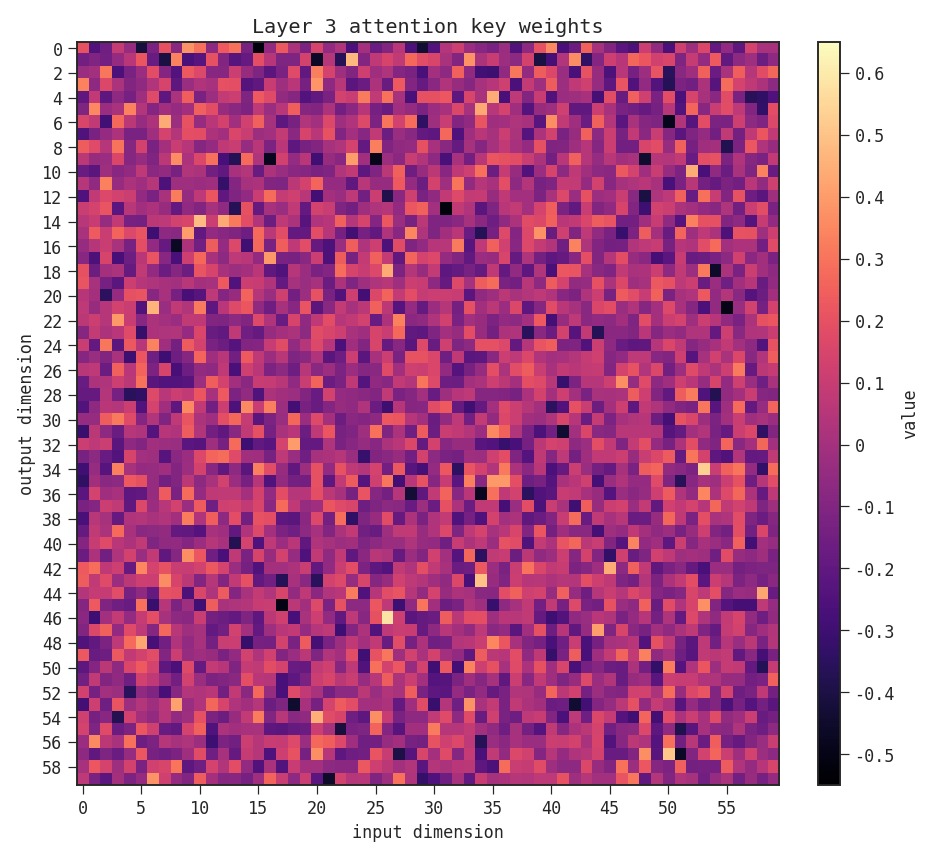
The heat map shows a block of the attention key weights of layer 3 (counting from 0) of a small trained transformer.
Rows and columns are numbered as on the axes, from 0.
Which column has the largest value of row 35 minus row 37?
36
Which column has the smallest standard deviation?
19
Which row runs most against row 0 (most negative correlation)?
1
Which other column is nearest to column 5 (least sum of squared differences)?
29
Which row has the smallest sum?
55
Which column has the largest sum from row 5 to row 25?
10
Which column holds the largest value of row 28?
52
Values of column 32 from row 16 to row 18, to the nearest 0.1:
0.3 -0.1 -0.2
